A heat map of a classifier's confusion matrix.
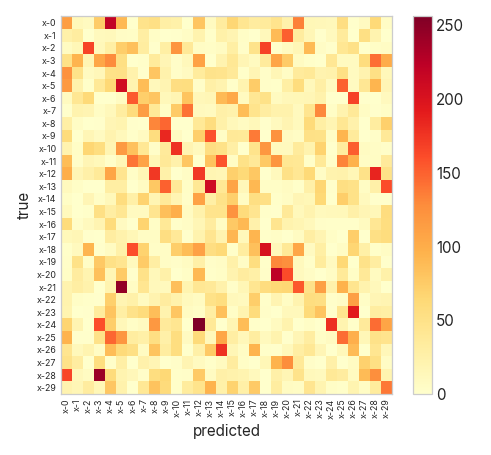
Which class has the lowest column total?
x-24
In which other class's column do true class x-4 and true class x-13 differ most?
x-29
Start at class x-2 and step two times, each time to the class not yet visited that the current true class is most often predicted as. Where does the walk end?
x-6
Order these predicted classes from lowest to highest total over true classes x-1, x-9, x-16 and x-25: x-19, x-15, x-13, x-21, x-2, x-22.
x-2, x-21, x-22, x-15, x-13, x-19
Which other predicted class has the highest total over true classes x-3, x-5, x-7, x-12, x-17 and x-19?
x-28
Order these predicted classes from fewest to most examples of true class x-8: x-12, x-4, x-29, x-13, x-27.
x-27, x-4, x-12, x-13, x-29
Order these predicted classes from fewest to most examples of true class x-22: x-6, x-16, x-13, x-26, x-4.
x-16, x-6, x-13, x-4, x-26
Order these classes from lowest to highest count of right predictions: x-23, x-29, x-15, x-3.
x-23, x-3, x-15, x-29
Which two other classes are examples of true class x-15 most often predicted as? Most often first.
x-10, x-9
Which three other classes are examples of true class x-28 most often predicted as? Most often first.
x-3, x-0, x-27
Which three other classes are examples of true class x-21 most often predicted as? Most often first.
x-5, x-23, x-25
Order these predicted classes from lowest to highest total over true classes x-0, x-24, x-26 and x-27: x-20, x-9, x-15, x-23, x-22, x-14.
x-23, x-22, x-9, x-15, x-20, x-14
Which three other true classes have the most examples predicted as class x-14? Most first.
x-26, x-11, x-25
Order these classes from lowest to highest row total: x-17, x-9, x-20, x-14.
x-17, x-14, x-20, x-9
